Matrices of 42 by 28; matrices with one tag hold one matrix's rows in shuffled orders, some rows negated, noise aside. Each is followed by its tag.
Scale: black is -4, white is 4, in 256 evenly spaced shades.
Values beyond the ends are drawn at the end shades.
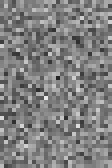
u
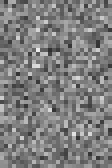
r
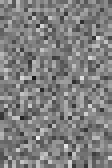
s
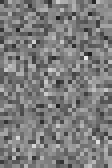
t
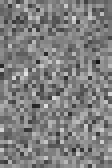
r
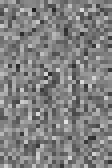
s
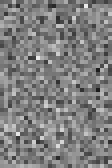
t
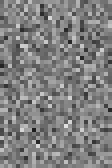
s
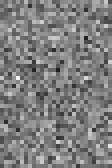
t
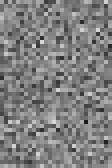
t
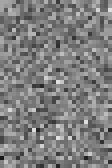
t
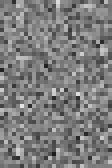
u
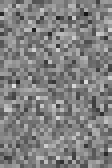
t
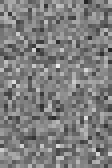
t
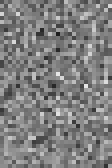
t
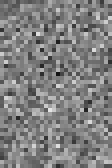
t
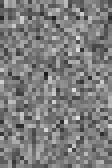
u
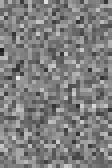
u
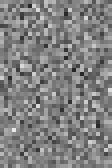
s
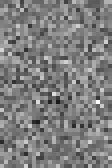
r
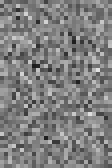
r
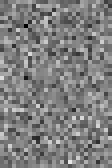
r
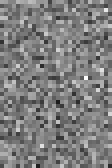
t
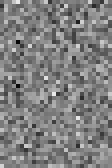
u
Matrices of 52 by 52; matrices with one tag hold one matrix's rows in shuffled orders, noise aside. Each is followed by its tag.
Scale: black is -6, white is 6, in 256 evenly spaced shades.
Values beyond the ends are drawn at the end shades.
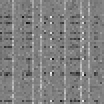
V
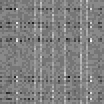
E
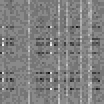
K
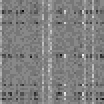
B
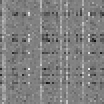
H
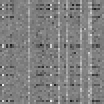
K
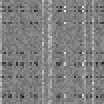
B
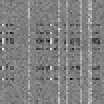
K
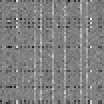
E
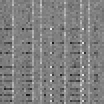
V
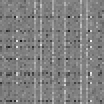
E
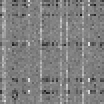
H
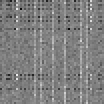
E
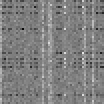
B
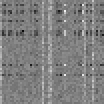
B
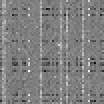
H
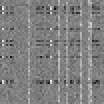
K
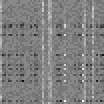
B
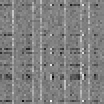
V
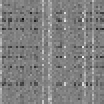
B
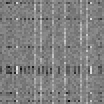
E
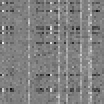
K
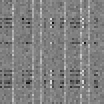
V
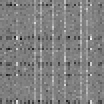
E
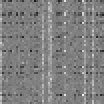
B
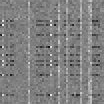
K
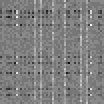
E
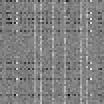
E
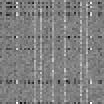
E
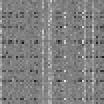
B
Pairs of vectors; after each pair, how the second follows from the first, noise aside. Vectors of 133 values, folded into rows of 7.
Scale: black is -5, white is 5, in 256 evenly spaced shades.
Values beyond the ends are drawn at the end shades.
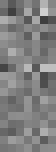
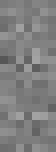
wrapped around, shrunk.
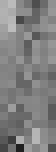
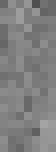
reversed, shrunk.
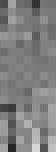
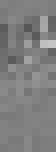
reversed, negated, partly zeroed.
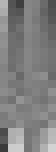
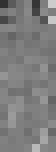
reversed, negated, partly zeroed.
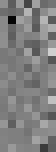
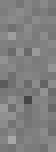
wrapped around, shrunk.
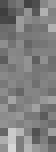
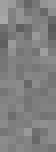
wrapped around, shrunk.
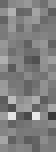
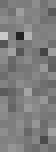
reversed, negated, partly zeroed.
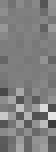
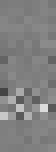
partly zeroed.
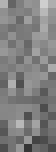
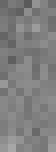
reversed, shrunk.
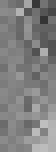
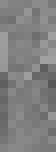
wrapped around, shrunk.
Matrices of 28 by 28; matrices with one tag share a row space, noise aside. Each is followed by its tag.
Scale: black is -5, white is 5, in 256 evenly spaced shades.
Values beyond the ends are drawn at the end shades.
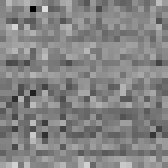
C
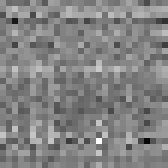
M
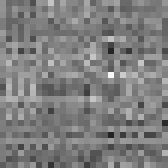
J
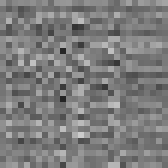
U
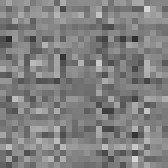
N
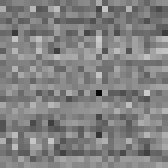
M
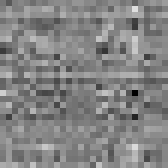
N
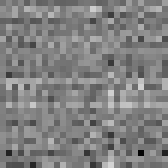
J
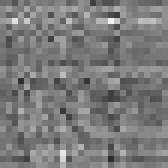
U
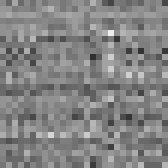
J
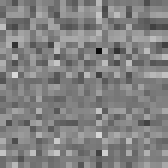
M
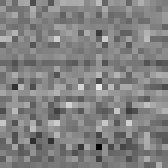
M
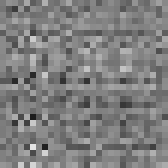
C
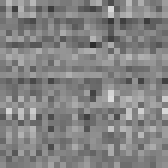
J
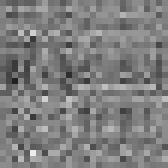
C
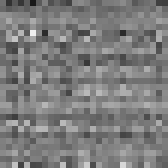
C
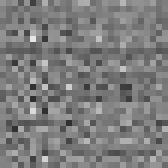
C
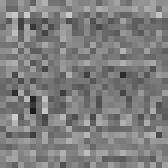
C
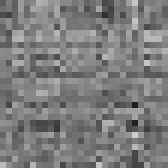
N
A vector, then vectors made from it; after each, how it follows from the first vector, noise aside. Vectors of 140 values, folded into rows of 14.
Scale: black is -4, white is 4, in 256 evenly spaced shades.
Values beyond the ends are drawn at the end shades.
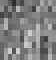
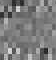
partly zeroed.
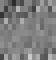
partly zeroed.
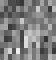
copied.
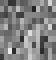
copied.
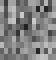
reversed, negated.
